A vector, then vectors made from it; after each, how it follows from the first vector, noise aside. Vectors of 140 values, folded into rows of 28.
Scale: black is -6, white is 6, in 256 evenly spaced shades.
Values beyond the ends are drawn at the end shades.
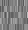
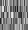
negated, scaled up.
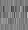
wrapped around, negated, partly zeroed.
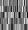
negated, scaled up.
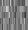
wrapped around.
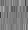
reversed, negated, partly zeroed.
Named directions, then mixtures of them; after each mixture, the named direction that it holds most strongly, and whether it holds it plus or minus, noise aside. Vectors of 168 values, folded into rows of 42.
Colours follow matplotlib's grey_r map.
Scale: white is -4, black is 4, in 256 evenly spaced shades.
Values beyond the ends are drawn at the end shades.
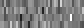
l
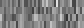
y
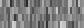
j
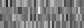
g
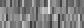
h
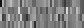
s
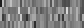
s, plus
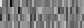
s, minus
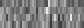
h, plus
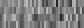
y, minus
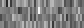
g, plus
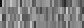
s, plus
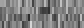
h, minus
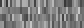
g, plus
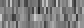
y, plus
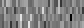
l, minus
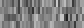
y, plus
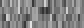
h, minus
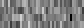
l, minus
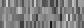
y, minus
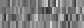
y, plus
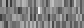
g, plus
